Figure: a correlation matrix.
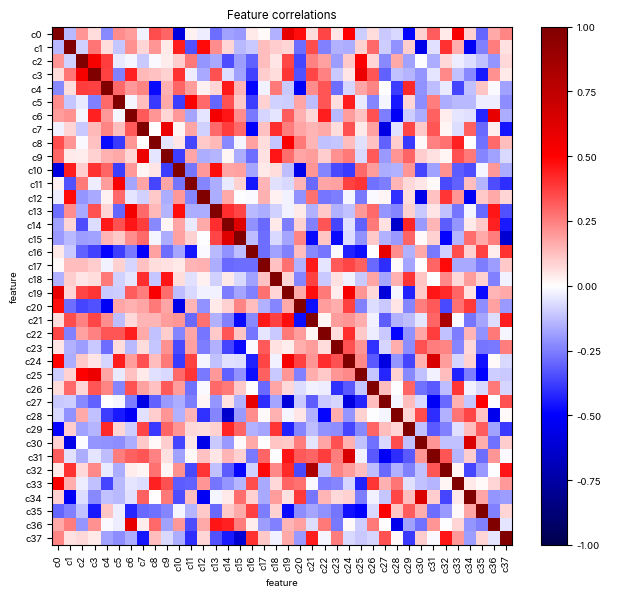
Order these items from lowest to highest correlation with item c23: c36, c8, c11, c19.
c36, c8, c19, c11
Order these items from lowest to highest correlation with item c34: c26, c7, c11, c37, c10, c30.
c10, c37, c26, c11, c7, c30
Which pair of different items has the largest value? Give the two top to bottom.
c21, c32
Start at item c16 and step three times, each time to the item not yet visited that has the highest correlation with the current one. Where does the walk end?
c29
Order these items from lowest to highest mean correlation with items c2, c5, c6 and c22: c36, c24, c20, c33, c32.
c33, c32, c20, c36, c24
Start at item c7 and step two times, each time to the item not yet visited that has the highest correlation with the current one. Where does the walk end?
c18
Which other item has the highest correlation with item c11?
c5
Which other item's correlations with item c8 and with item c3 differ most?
c4
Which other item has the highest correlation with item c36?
c6
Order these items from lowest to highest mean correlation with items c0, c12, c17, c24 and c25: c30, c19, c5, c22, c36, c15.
c15, c30, c36, c22, c5, c19
